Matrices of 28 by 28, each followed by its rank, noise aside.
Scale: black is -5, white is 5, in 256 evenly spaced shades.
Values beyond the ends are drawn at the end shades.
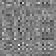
three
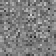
six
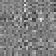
four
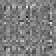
four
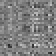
three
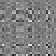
two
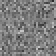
six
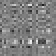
two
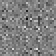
four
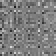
three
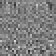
four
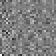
four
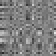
two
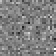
six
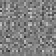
four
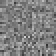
six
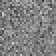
eight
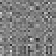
three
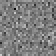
eight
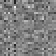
three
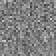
eight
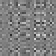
two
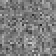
six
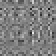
three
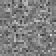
eight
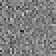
eight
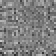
six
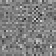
six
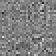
six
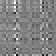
two
